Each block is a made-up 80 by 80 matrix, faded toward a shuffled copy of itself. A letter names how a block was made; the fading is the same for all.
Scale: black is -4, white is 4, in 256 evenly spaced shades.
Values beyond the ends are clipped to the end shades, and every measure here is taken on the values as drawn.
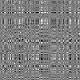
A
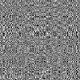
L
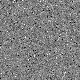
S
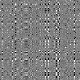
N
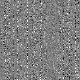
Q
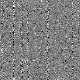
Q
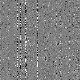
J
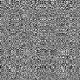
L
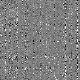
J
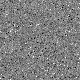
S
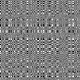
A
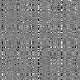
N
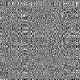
L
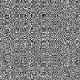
L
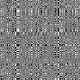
N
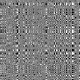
N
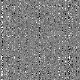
J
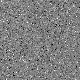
S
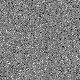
S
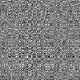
L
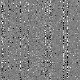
J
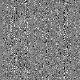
Q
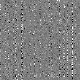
J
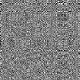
L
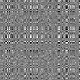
A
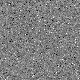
S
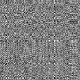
L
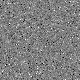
S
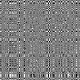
A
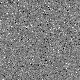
S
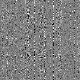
J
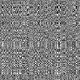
L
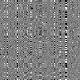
N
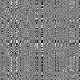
N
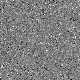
S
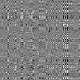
N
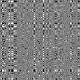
N
